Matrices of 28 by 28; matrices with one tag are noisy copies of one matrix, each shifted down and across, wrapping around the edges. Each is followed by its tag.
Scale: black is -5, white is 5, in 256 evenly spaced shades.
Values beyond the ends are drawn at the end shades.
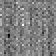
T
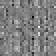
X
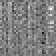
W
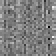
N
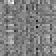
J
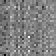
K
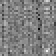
W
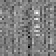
W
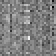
J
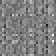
X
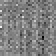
T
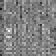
W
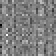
X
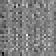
K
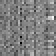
J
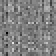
X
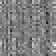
W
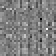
X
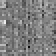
J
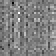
X
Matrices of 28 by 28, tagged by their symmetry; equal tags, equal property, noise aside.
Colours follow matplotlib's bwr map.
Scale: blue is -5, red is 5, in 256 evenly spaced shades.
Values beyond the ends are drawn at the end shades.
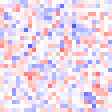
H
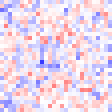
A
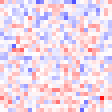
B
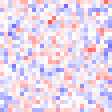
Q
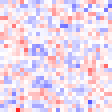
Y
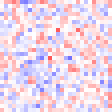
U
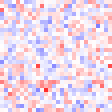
Q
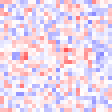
A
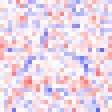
B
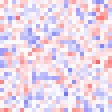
Q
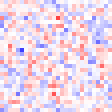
Y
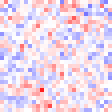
Y
